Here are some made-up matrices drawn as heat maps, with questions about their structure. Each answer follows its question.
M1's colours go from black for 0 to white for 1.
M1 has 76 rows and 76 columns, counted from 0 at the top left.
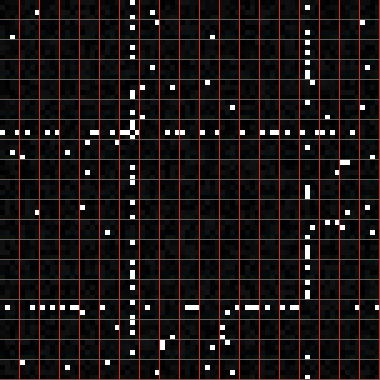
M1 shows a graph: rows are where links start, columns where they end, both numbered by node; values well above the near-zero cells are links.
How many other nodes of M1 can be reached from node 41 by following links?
12
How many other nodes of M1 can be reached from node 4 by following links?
5
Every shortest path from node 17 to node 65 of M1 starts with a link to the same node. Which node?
node 28
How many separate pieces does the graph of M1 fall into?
5
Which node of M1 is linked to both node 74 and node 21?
node 46
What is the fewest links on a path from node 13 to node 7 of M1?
3
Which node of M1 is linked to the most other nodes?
node 26
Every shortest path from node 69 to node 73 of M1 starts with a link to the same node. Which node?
node 42
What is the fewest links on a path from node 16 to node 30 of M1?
4
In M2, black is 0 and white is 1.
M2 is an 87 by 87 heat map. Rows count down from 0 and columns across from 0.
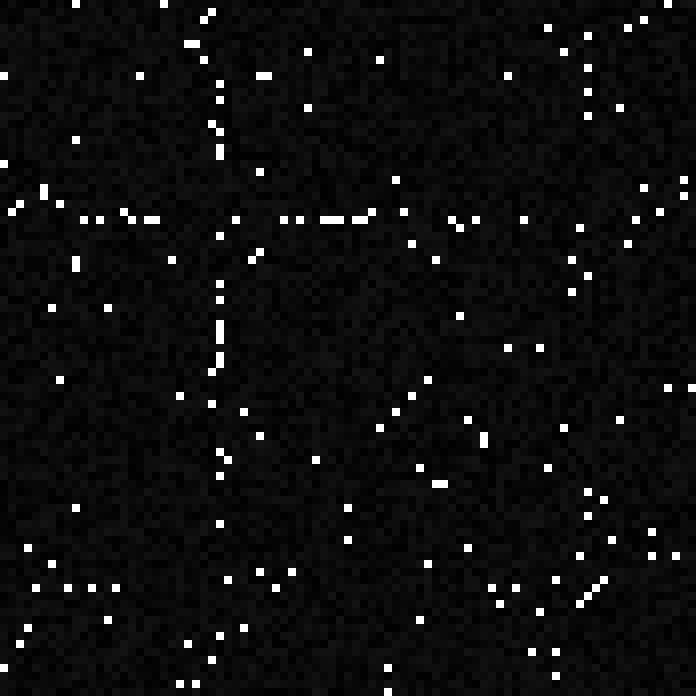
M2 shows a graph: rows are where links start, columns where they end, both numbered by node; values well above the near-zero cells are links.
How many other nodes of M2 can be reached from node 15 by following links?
5
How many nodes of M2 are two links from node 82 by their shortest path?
4
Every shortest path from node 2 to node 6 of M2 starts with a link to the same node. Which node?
node 25
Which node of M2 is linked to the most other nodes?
node 27
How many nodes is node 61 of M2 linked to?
1
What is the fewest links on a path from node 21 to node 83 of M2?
4
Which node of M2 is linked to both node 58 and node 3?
node 68
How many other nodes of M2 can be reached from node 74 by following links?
8
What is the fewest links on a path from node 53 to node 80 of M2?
5
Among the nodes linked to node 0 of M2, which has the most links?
node 9
